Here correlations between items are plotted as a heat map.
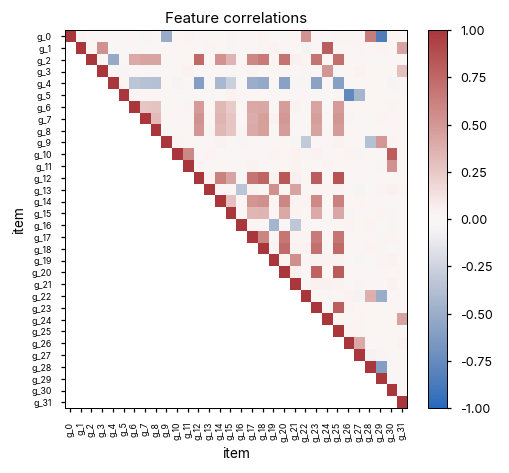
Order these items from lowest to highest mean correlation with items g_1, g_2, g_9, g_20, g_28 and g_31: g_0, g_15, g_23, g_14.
g_0, g_15, g_14, g_23
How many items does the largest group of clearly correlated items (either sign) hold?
13
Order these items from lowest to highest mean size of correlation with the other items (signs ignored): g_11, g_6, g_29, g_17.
g_11, g_29, g_6, g_17
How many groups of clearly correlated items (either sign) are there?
6
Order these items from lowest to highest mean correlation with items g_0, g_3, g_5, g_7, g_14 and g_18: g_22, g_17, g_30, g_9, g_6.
g_9, g_30, g_22, g_6, g_17
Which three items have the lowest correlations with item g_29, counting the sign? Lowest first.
g_0, g_28, g_22
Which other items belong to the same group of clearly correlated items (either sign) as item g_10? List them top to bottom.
g_11, g_30
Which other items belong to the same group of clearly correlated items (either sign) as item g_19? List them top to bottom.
g_13, g_16, g_21
